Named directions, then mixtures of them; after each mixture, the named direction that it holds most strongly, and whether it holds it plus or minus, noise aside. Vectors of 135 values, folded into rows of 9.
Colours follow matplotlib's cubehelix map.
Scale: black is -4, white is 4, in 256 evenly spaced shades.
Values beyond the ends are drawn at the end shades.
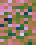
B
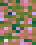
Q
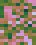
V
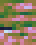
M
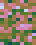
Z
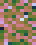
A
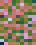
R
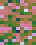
Z, plus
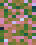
A, plus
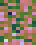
Q, plus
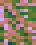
A, plus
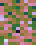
Q, plus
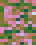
V, plus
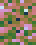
Z, plus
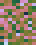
A, plus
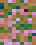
Z, minus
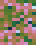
V, minus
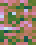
M, minus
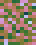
A, plus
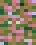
R, minus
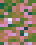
B, minus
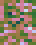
V, minus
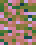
R, minus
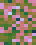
Z, plus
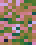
Q, minus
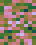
V, plus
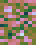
V, plus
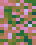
V, minus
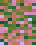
R, minus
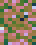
A, minus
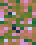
Q, plus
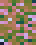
R, plus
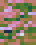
M, minus
